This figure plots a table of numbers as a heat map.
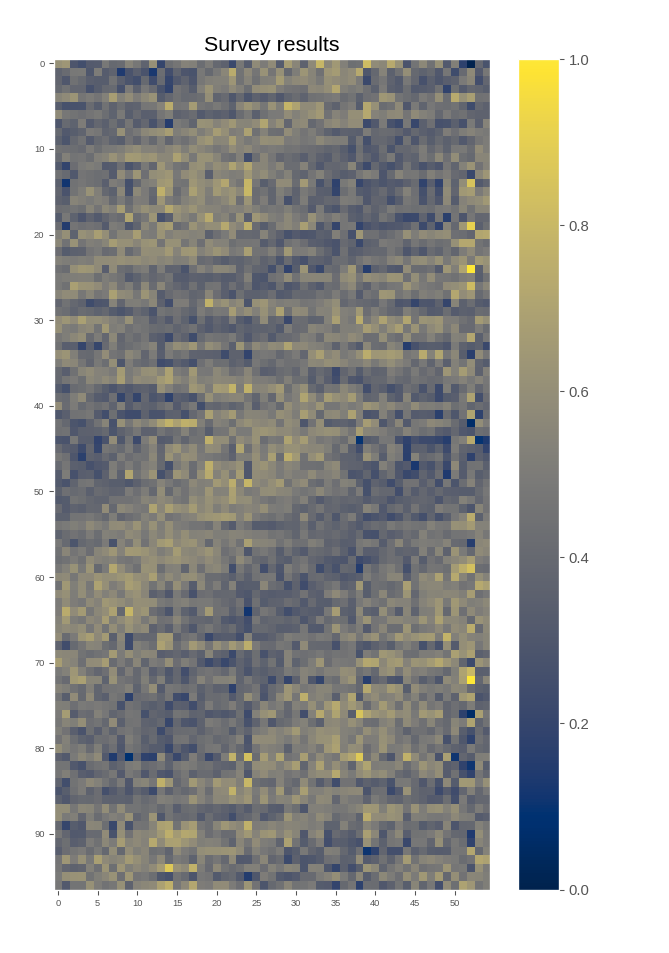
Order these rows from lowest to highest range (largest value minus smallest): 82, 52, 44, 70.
52, 70, 82, 44
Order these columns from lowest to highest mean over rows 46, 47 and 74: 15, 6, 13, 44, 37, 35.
44, 6, 13, 15, 35, 37
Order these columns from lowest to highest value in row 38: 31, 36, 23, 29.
29, 23, 36, 31
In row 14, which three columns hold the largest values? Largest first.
52, 24, 21
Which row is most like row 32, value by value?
77
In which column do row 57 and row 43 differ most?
7
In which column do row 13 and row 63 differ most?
24
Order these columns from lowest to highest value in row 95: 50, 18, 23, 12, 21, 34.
23, 21, 12, 18, 34, 50
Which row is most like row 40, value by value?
6
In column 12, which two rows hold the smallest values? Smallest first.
1, 81
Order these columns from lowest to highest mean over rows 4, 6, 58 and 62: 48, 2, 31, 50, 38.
38, 31, 48, 2, 50
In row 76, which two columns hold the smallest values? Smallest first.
52, 51
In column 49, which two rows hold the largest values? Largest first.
67, 81
